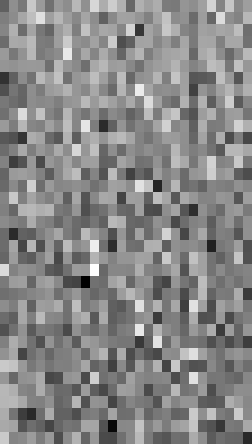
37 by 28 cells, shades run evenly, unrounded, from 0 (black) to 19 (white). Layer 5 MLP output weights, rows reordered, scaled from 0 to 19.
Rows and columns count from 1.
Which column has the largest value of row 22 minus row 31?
19
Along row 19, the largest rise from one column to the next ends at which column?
13
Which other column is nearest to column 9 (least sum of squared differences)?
26
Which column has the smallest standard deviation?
6
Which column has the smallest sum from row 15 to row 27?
21
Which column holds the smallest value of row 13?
25
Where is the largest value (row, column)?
23, 11
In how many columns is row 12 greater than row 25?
15
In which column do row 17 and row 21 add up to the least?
24
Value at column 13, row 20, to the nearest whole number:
6
